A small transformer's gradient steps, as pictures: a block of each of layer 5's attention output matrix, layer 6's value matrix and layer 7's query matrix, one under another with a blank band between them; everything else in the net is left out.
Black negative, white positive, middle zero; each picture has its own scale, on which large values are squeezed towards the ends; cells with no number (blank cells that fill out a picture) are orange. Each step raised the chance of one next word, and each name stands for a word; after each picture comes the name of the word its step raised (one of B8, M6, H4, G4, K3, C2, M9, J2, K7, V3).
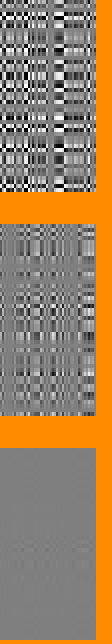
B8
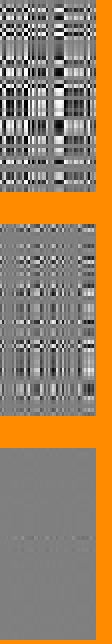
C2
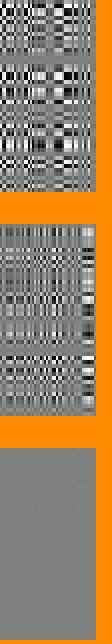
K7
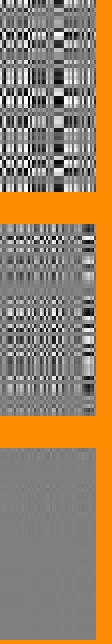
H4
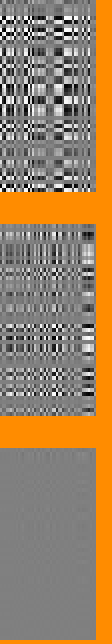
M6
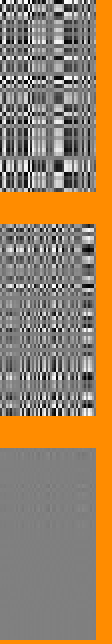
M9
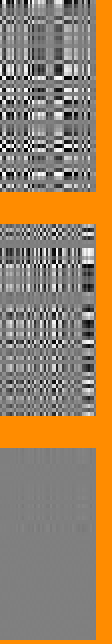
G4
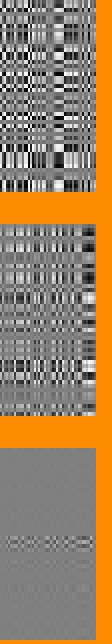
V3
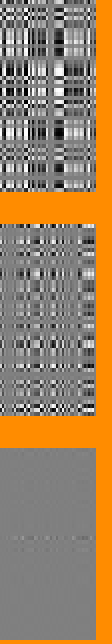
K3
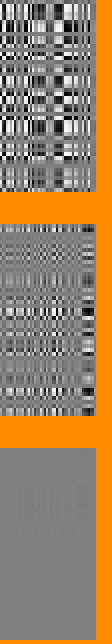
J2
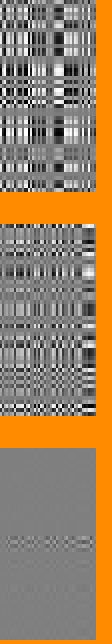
K3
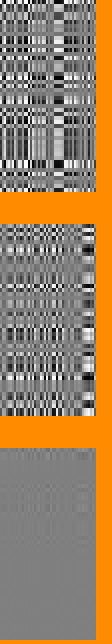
M9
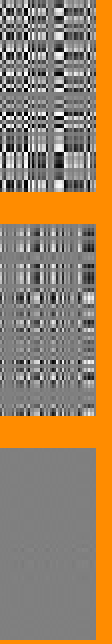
V3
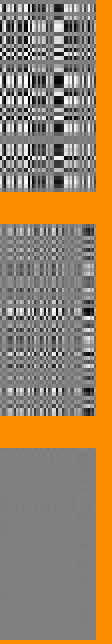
J2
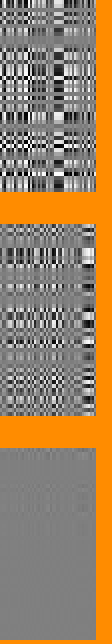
G4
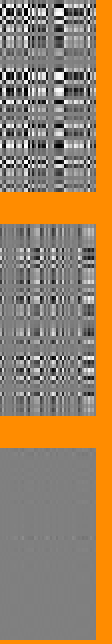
K7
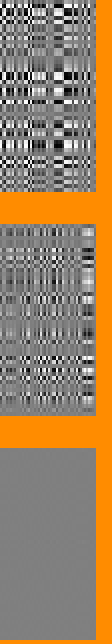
K7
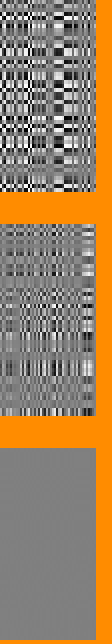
B8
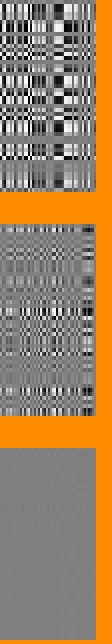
J2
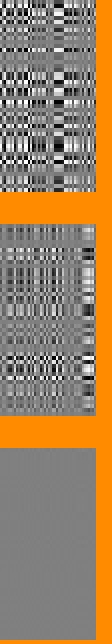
K7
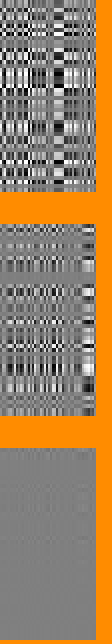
C2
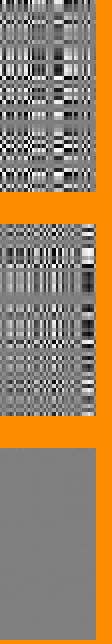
G4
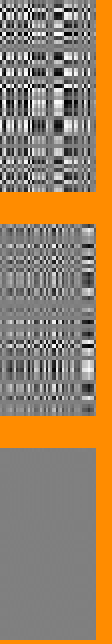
C2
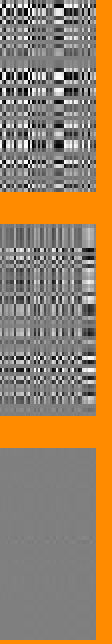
K7
